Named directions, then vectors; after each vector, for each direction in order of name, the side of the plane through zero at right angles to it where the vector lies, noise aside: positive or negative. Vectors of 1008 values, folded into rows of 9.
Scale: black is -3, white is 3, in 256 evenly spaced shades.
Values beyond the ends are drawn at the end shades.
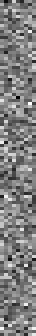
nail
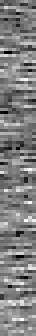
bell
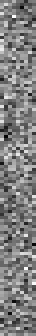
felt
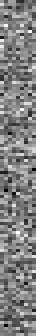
negative, positive, positive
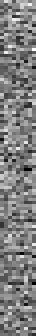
negative, negative, negative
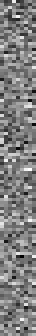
positive, positive, positive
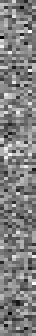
negative, positive, positive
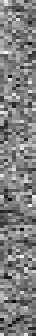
negative, positive, negative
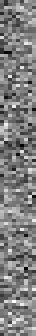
positive, negative, positive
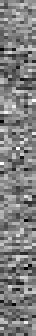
negative, negative, positive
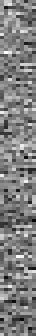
negative, positive, negative
